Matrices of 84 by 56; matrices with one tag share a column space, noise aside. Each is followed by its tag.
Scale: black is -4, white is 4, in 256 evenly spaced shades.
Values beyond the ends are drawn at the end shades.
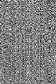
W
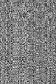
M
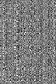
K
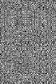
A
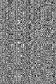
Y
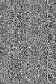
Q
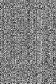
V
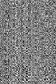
K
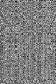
W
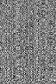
K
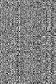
A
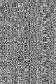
M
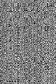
M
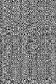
W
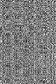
W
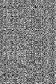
V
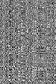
K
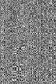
K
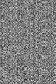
K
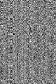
W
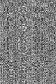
M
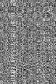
M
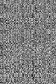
Q
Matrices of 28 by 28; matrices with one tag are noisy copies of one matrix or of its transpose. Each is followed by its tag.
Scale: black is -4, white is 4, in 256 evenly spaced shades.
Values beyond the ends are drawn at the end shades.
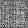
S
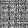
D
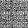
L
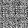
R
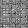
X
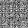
R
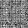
X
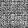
S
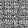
R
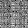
L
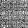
L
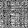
L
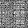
S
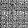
L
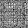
X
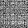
S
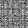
D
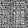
S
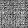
S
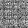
R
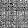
L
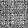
S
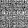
L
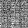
L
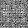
X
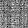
L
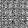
D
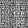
S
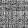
L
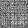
S
